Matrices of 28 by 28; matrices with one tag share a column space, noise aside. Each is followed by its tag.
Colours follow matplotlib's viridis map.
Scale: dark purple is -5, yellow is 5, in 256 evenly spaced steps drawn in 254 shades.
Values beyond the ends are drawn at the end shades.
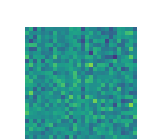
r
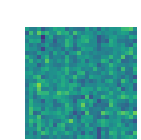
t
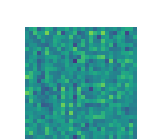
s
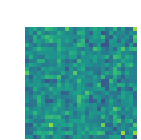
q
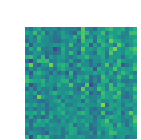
r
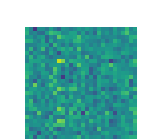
t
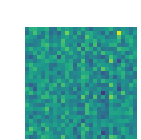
s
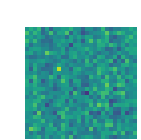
t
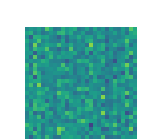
t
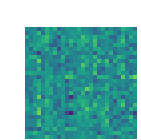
t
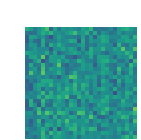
t
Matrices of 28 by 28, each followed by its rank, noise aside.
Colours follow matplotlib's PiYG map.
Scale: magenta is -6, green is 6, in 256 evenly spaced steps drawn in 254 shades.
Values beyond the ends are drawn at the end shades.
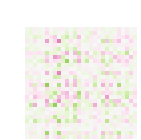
three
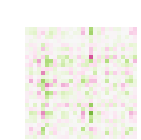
three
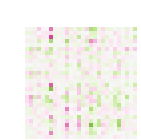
three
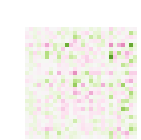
four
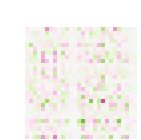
four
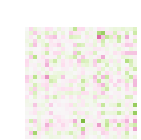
four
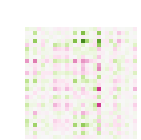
two
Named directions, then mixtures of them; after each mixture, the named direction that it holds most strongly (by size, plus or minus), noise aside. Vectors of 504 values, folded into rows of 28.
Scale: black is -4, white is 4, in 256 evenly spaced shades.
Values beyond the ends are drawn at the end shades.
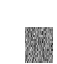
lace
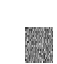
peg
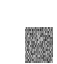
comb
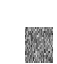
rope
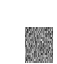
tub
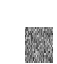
rope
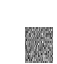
tub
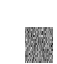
lace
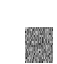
peg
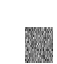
peg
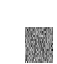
lace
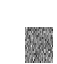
rope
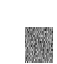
lace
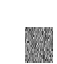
peg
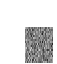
lace
